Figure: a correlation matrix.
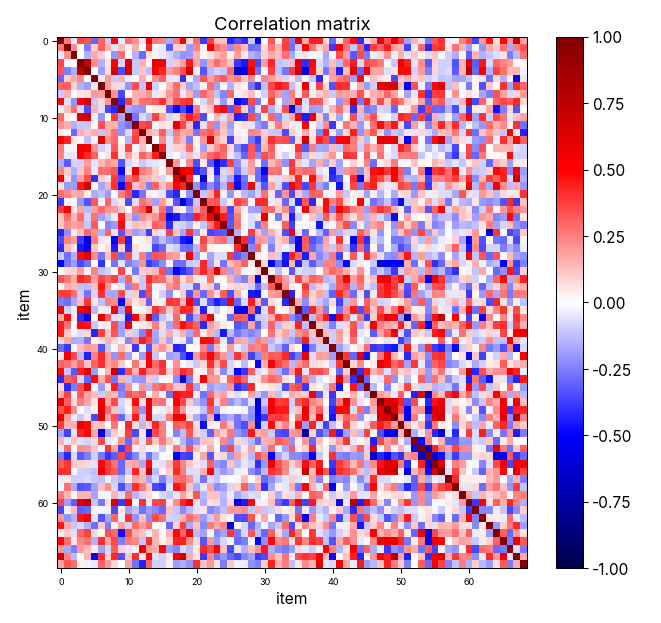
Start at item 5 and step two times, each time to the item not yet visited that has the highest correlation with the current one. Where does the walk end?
41
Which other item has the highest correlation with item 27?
26
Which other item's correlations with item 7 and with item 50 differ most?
21
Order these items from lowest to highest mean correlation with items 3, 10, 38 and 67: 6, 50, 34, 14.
34, 6, 14, 50
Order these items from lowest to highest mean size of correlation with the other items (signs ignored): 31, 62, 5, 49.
5, 62, 31, 49
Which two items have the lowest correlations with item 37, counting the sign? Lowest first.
54, 21
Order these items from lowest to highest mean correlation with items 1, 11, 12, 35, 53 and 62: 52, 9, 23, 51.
9, 52, 51, 23
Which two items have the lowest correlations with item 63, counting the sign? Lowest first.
25, 44
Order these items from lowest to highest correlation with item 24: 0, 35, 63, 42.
35, 0, 63, 42
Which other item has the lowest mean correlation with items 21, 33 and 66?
19
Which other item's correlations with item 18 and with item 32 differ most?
44
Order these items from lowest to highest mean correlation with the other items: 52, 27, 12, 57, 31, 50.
27, 57, 52, 12, 50, 31
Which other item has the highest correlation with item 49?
67
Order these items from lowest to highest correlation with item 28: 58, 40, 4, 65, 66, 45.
58, 65, 66, 40, 45, 4
